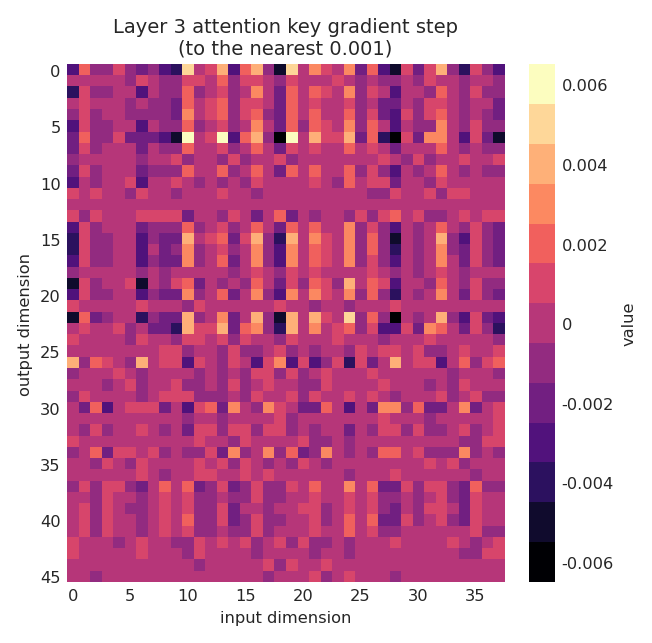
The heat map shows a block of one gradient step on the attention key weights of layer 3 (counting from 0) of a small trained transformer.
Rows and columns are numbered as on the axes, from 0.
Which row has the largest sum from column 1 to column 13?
26
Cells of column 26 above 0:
24
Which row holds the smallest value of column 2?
22
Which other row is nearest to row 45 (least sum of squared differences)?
12
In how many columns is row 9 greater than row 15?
12
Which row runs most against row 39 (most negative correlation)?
30
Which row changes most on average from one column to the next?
6
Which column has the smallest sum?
28
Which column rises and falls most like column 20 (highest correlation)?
3
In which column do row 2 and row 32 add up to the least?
0
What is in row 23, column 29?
0.001
